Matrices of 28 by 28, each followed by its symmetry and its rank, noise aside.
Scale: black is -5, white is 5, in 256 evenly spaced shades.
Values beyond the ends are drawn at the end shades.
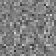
antisymmetric, rank six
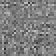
no symmetry, rank five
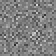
symmetric, rank five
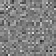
symmetric, rank six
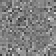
symmetric, rank seven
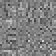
no symmetry, rank five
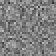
no symmetry, rank five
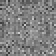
symmetric, rank six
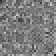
symmetric, rank five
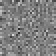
no symmetry, rank six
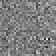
no symmetry, rank seven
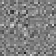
no symmetry, rank five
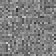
no symmetry, rank seven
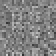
no symmetry, rank five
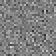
antisymmetric, rank six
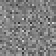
antisymmetric, rank six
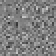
antisymmetric, rank six
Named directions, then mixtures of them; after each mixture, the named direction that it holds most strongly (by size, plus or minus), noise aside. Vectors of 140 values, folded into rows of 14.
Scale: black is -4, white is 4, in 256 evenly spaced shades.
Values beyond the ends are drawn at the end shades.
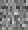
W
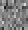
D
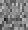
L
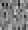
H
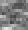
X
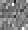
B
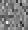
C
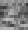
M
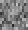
L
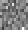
B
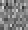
D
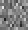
C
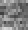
M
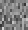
L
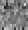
D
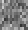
L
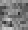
M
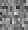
W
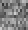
H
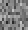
C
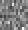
B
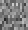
L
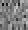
H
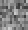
W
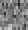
H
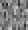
H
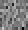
B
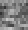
M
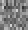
D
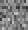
W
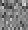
C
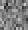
D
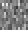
H
